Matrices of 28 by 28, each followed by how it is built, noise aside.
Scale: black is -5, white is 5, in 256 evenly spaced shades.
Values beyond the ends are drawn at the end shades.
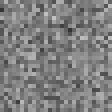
blocks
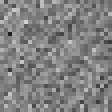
Hankel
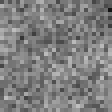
smooth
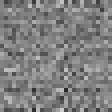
low rank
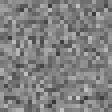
noise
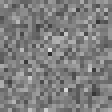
Hankel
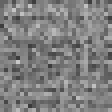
blocks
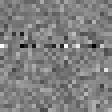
uneven rows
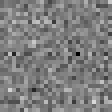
uneven rows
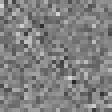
banded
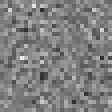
low rank
